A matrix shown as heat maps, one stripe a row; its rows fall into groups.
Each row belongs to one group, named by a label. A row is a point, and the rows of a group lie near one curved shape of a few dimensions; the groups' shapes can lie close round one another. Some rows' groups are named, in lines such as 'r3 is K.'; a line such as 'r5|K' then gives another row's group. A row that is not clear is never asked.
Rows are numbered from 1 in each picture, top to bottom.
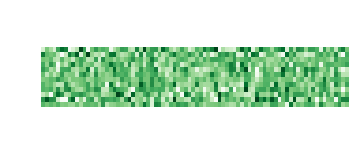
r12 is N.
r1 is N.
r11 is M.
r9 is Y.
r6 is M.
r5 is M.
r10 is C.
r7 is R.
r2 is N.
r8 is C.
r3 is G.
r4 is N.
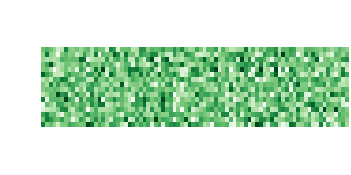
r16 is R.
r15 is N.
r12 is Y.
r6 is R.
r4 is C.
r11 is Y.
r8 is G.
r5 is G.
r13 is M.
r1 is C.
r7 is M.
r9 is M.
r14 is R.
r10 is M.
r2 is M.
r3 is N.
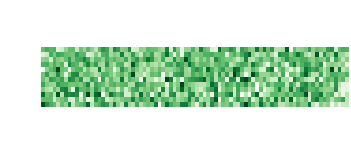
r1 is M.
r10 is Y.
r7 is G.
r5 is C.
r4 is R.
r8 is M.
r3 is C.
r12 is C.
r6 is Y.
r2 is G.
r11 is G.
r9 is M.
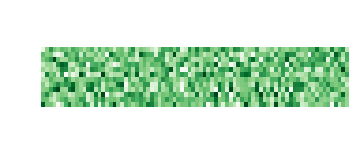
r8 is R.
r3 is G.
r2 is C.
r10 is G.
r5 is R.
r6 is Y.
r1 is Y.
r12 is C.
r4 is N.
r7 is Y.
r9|G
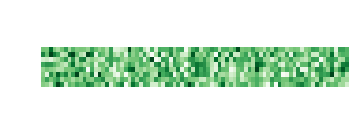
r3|N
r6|M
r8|R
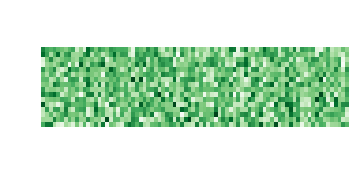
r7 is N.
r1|M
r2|Y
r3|Y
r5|N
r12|C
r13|N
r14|G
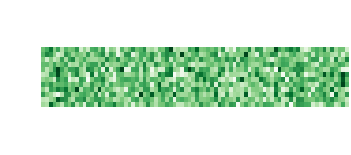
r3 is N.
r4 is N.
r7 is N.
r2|C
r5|R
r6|M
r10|C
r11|M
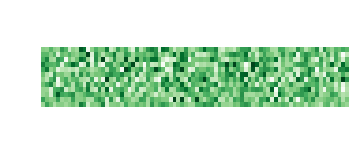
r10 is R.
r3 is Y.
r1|N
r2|M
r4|Y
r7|Y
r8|C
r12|Y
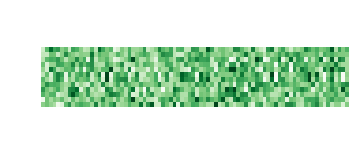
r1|C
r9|Y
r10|N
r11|Y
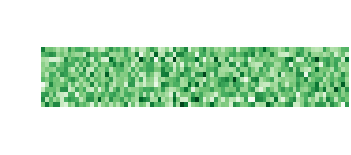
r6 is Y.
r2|C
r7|Y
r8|Y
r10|M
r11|R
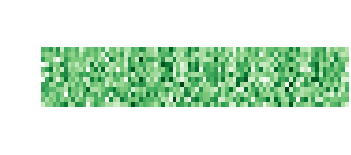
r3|C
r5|G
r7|Y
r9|N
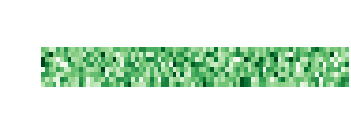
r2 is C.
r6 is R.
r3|C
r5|Y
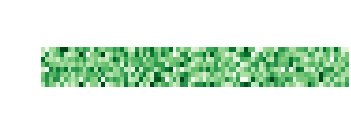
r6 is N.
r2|Y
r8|Y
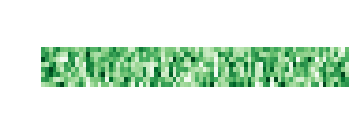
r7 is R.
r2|N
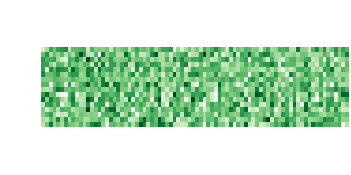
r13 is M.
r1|M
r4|Y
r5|M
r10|M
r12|Y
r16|Y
